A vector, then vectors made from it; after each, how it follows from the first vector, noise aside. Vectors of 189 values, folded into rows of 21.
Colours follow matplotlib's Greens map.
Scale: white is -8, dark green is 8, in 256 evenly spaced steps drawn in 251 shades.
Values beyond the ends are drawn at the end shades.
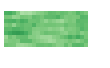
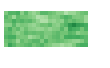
reversed.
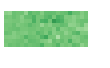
wrapped around, partly zeroed.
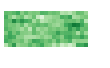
reversed, scaled up.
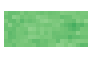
reversed, shrunk.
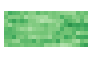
reversed.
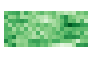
reversed, scaled up.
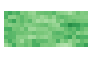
reversed.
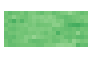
reversed, shrunk.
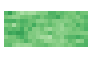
copied.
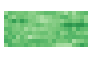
reversed.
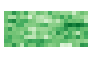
reversed, scaled up.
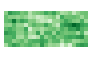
reversed, scaled up.
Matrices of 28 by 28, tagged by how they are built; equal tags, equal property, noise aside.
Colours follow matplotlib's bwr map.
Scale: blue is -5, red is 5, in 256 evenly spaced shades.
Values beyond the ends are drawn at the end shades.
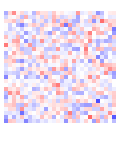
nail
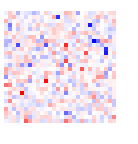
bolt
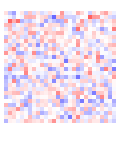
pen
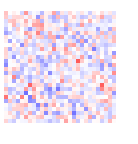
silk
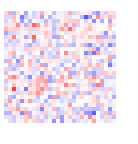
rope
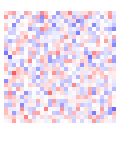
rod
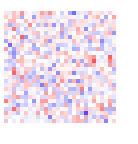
pen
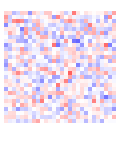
rod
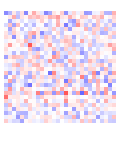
rod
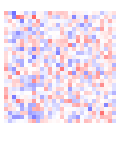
nail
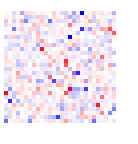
bolt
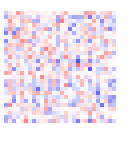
rope
